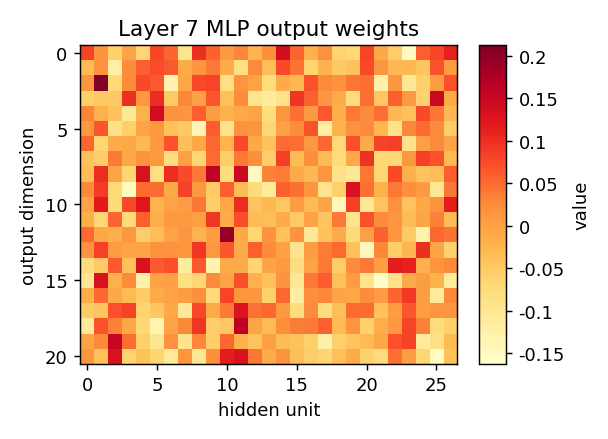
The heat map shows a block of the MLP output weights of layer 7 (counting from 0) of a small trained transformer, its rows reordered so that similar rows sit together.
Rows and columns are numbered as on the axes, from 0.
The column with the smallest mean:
18
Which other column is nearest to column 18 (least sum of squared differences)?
12
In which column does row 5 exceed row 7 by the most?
1
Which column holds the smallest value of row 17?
7
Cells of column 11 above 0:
14
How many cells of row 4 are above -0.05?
25
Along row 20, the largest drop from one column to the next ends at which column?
3
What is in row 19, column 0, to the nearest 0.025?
0
